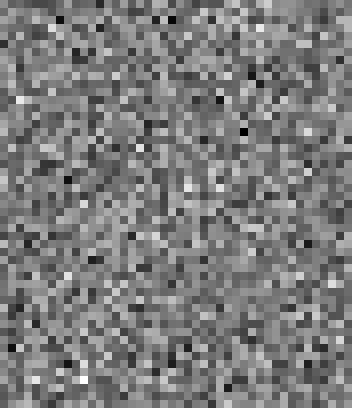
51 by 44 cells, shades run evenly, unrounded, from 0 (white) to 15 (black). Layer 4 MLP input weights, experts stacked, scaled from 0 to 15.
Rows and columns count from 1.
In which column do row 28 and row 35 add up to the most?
26
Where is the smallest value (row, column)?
48, 11
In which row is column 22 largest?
3
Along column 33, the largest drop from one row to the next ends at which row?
4
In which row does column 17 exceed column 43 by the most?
43
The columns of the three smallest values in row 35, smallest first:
9, 38, 5
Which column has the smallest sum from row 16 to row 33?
25
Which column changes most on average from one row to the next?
18
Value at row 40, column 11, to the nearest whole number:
6
